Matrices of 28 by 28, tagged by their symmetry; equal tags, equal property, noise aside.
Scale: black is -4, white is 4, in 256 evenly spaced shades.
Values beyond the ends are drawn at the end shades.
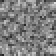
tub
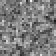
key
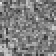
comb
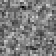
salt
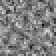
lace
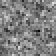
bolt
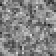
comb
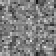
tub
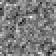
key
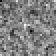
key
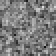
key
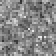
key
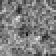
comb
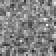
bolt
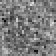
comb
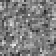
lace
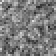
key
